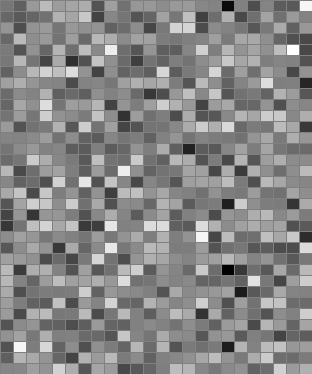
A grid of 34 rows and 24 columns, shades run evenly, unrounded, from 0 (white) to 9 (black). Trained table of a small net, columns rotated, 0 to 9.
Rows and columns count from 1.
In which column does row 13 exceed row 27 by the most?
7
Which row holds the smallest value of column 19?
19
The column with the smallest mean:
4
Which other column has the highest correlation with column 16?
9
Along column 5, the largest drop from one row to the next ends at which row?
34
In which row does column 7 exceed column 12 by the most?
21
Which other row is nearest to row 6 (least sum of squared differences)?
24
